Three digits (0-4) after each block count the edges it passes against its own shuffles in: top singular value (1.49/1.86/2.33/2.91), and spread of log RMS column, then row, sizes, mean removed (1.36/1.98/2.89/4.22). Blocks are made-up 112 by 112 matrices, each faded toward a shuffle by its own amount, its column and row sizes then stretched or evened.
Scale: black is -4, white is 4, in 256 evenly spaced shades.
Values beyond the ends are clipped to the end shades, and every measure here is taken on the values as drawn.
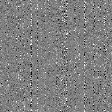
1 3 0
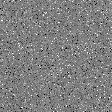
0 0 1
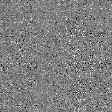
2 2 2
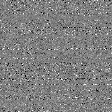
0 0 3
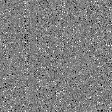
1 2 0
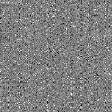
3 2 1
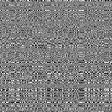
4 0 4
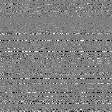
3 0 4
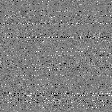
2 0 3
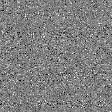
1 0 2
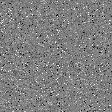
0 1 1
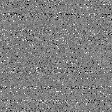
0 0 3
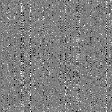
3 3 0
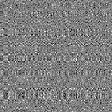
4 1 3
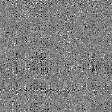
3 2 2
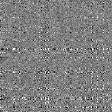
3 3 3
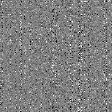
1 3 1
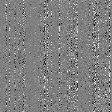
2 4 0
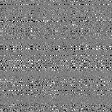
3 2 4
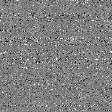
0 0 3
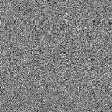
3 1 1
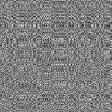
4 1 3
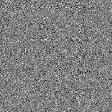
2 1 1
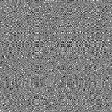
4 0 2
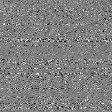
2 0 3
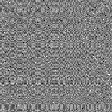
4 0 2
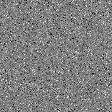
0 0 1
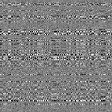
4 1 4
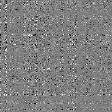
0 3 3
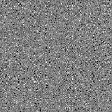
2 2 0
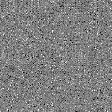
2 1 0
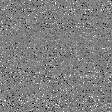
1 0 2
